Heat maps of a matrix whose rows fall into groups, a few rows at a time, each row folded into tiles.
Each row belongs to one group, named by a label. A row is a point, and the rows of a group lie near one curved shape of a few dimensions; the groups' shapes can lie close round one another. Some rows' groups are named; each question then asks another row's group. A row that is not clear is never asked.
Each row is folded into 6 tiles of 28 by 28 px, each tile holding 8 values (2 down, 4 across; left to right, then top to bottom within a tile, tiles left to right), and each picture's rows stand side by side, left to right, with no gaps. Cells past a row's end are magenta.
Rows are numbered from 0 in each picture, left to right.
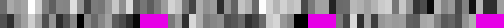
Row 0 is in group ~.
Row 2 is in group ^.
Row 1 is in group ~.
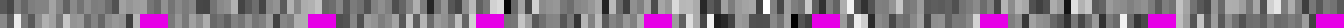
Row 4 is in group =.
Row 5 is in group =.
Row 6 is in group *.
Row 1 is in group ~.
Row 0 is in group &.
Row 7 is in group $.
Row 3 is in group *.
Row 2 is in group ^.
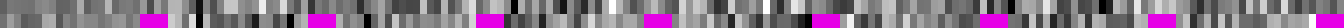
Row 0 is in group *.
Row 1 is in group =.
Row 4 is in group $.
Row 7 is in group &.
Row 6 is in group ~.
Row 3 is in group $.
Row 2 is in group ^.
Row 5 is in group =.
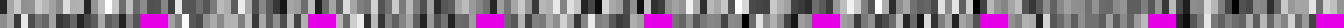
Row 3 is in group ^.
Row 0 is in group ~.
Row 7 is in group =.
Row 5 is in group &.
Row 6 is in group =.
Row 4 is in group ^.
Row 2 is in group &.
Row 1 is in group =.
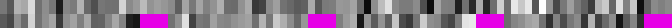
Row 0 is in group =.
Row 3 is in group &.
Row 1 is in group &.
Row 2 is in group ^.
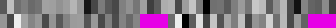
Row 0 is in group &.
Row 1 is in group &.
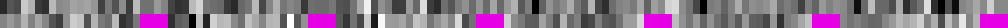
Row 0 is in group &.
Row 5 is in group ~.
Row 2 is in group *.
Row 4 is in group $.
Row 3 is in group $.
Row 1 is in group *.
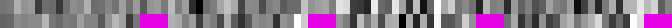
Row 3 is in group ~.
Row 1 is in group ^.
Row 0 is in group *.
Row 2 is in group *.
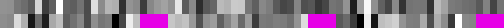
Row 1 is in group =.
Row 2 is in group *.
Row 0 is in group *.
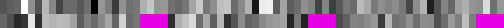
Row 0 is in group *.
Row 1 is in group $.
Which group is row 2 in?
~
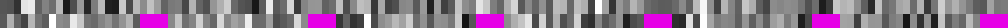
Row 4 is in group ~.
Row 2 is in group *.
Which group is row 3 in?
$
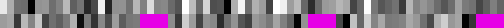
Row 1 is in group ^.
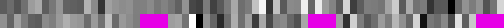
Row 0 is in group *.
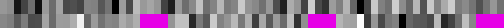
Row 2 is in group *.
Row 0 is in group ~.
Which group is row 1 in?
=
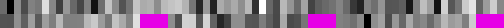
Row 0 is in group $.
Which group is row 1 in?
=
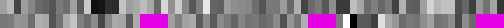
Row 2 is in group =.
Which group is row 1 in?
&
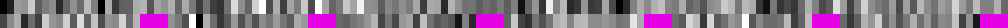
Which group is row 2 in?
&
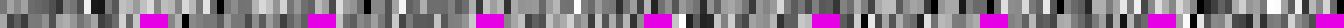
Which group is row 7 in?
~
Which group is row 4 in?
=
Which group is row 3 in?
=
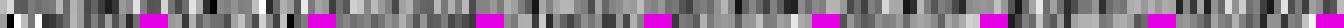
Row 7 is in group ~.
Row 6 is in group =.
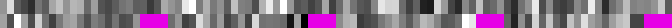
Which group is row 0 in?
=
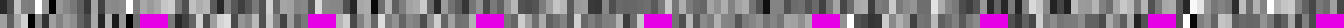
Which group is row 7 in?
=
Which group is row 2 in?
&
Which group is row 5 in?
=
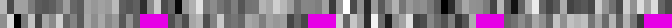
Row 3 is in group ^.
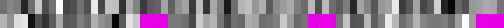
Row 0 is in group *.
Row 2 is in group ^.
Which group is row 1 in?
*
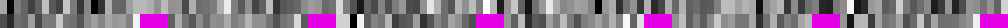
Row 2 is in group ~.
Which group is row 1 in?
^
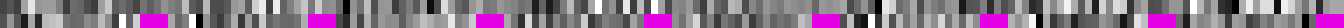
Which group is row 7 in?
^
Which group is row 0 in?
*
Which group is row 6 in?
*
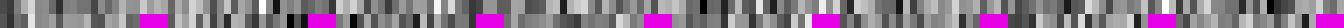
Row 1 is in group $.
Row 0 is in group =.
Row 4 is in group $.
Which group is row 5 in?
=
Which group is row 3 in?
*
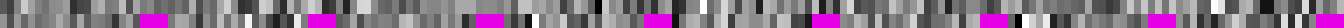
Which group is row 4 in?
$
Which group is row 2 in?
^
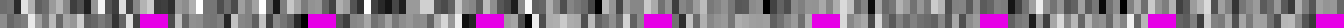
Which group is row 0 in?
^
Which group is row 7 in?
=
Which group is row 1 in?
$
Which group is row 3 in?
*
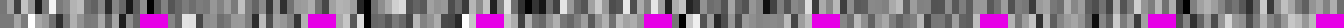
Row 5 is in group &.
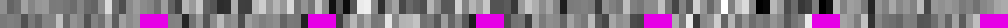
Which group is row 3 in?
=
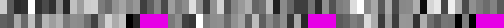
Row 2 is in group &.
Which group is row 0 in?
~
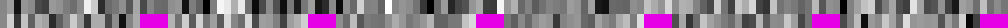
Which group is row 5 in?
=
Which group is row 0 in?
&
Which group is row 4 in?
*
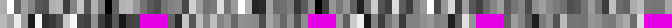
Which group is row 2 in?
*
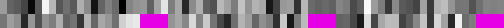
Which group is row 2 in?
*
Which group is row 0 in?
^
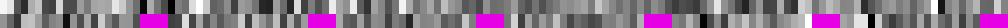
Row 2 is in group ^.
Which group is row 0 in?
*
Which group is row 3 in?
~
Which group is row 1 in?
~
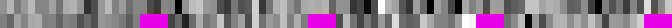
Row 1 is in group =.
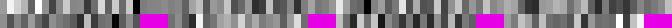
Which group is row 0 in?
&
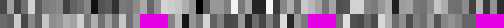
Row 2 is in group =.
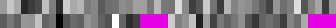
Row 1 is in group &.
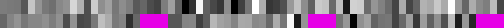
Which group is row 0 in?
~
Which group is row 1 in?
~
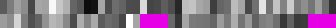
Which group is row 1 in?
^
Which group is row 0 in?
^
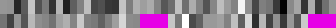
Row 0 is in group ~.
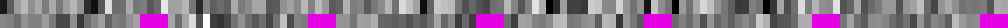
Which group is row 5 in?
*
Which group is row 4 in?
~
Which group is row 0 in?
~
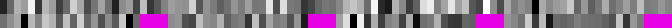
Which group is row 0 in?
=
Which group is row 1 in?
&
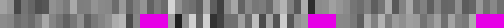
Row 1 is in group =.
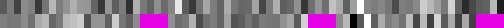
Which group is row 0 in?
&
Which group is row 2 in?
&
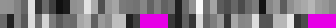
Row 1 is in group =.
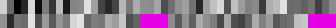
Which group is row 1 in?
^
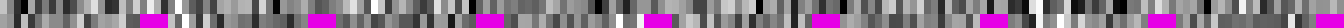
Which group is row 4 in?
$
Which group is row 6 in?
^
